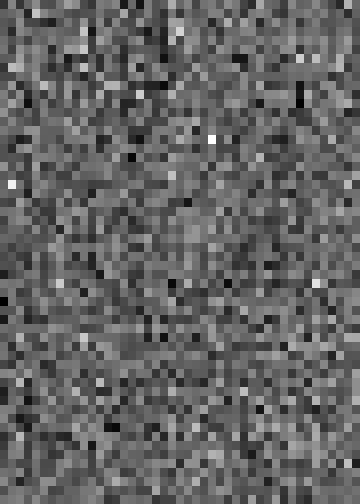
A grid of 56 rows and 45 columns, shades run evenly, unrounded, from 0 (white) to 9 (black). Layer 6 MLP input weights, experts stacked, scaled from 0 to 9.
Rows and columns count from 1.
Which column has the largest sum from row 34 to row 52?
4
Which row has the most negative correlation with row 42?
5
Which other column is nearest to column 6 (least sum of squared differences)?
7
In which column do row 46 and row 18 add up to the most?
17
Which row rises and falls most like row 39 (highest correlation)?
50
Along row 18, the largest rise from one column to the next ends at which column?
34
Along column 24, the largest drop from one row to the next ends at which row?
24
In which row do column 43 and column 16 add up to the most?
1
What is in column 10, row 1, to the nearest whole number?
4
